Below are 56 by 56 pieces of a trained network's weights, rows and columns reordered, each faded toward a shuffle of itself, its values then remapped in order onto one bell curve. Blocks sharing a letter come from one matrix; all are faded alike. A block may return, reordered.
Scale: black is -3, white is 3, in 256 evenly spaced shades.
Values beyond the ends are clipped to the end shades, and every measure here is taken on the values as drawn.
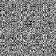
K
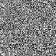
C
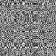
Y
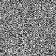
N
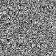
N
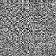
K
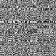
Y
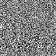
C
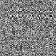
K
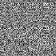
K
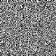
C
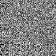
C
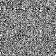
C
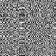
Y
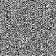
N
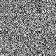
N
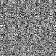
C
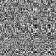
K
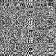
K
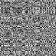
Y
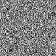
N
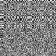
Y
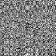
K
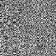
K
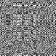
Y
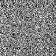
C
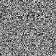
C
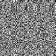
N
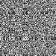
K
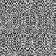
Y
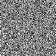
C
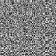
K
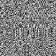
N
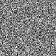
N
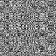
Y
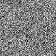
N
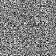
C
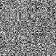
C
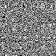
C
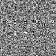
C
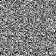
C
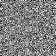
C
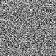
N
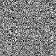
C
